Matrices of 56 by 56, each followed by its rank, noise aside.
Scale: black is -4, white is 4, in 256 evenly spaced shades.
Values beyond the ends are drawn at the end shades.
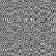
four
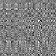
four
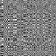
four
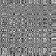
three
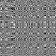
three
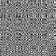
four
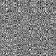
eight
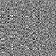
eight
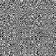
six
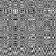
three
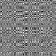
two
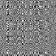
four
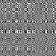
two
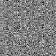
eight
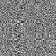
six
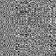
six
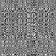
four
